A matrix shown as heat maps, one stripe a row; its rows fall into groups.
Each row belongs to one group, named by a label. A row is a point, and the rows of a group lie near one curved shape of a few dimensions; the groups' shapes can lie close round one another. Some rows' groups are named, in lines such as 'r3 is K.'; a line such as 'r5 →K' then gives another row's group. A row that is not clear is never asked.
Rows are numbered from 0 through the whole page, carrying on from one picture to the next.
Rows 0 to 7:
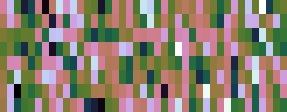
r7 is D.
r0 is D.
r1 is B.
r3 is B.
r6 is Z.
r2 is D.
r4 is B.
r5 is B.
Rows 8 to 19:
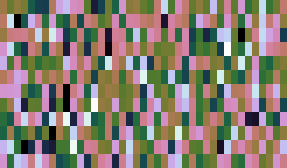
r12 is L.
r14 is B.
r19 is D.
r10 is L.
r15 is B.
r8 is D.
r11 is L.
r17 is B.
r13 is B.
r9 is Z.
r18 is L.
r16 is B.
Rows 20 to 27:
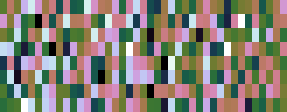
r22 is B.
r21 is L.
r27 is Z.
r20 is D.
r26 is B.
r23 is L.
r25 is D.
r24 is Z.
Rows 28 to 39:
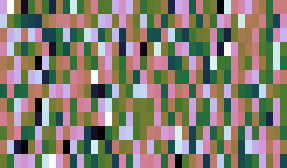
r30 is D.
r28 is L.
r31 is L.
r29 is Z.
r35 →L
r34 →D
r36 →L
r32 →L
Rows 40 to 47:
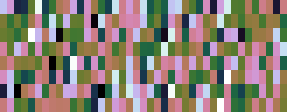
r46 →D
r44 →B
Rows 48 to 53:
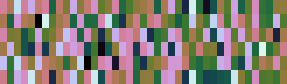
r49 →L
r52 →D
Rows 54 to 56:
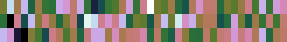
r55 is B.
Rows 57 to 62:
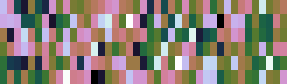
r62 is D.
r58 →L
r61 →B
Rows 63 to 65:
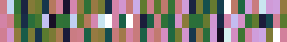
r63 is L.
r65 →L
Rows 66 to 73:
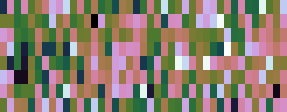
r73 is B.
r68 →L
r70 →B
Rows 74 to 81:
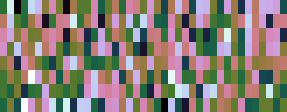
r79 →D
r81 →Z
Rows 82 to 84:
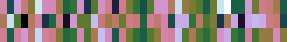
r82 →D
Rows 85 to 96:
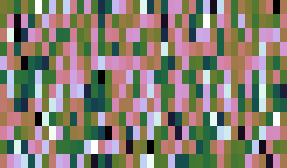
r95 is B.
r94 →L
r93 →L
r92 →D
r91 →D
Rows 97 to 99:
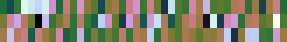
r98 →L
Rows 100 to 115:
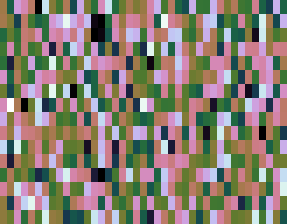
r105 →D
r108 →D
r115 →B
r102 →D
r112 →D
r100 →L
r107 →D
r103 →B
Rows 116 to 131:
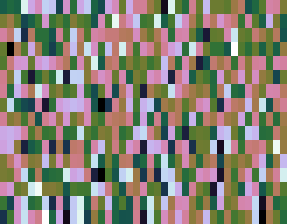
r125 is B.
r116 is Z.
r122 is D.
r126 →L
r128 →D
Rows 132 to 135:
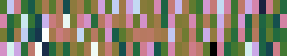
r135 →D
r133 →Z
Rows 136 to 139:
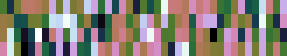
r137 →D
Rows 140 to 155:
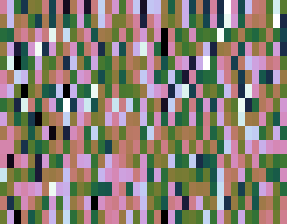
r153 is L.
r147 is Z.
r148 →Z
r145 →B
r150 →L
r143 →D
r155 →Z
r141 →L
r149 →B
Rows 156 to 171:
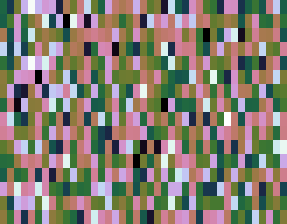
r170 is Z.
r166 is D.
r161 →L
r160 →Z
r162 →D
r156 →Z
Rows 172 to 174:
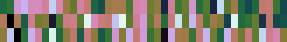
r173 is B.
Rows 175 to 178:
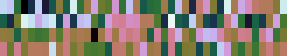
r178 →L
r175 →L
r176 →Z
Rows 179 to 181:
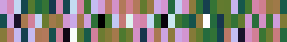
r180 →D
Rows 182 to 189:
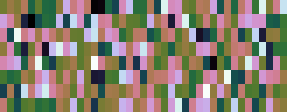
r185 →D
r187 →D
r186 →D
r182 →D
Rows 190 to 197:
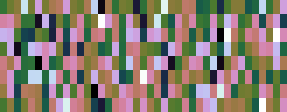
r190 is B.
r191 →L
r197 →D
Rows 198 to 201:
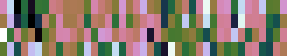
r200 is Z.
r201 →D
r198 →Z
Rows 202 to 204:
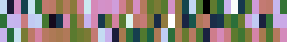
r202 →Z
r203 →D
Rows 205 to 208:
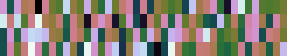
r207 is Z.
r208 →D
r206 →D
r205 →L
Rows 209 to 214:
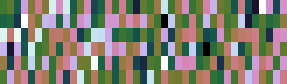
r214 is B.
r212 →Z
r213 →B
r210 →Z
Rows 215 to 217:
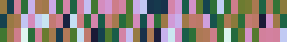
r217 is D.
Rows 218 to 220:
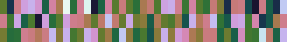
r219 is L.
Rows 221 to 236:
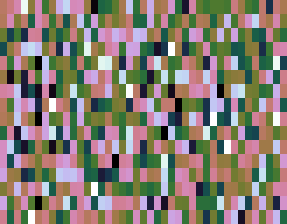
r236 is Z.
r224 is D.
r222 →B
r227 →L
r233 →D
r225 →L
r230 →Z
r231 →L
